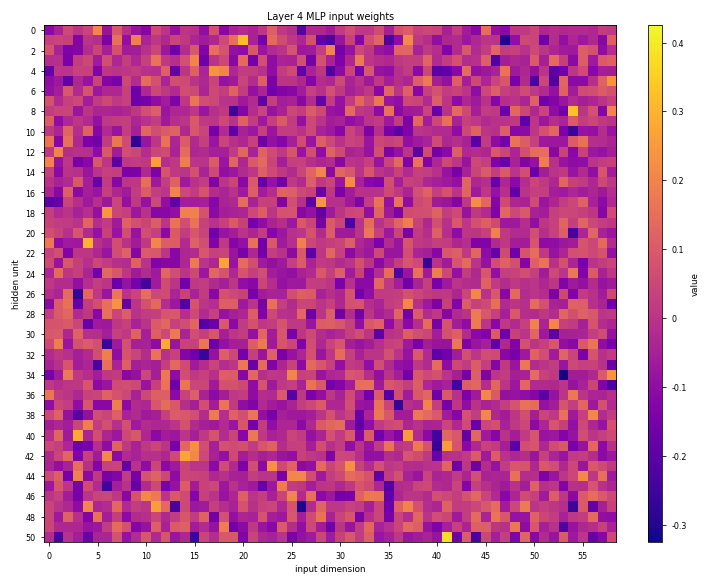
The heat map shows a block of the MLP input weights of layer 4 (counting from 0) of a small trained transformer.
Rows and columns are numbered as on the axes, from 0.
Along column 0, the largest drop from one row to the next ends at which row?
37
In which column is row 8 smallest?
19
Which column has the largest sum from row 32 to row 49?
14
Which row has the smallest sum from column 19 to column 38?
10
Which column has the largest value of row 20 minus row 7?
46
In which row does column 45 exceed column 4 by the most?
38
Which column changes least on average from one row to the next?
16
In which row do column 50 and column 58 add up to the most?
34
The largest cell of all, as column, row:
41, 50
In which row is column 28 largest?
17
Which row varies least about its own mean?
9
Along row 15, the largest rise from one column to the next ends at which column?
31
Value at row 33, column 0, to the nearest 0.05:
-0.05
